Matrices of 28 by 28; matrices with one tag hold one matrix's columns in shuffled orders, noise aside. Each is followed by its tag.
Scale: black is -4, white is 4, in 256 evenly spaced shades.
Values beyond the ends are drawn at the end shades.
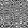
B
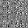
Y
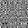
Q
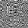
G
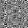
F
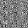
Y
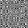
F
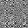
B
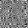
F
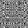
Q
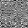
B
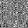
Y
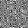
F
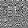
G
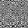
B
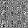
Y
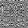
G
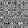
Q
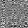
B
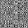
Y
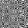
F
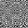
B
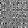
Q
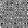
Q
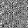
Y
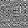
G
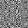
F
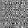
Q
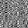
Y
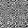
B
